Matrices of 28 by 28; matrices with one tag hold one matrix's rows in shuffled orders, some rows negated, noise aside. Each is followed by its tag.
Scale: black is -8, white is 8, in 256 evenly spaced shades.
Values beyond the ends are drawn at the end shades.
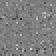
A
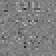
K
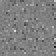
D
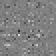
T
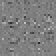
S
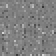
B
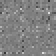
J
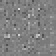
T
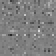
S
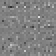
S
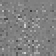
K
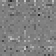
S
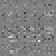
S
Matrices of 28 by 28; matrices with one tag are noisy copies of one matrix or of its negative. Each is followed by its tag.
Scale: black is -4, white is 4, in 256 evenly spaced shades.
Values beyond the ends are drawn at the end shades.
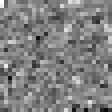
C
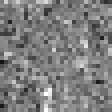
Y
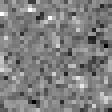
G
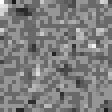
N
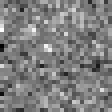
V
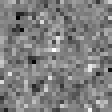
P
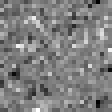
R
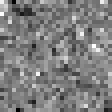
N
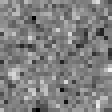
R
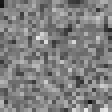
C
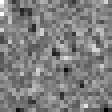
N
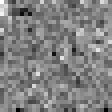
N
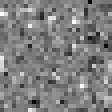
G
